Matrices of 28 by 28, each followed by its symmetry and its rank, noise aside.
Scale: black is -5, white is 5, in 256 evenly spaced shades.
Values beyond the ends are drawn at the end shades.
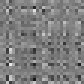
no symmetry, rank two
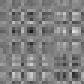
symmetric, rank one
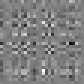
no symmetry, rank three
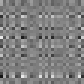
no symmetry, rank one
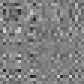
no symmetry, rank three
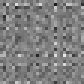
no symmetry, rank three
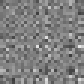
symmetric, rank three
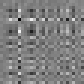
symmetric, rank one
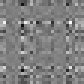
antisymmetric, rank two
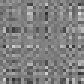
antisymmetric, rank two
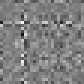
no symmetry, rank three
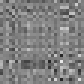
no symmetry, rank three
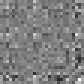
symmetric, rank three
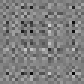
symmetric, rank two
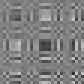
symmetric, rank one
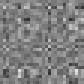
no symmetry, rank three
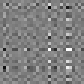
no symmetry, rank two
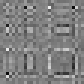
symmetric, rank two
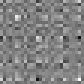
symmetric, rank two
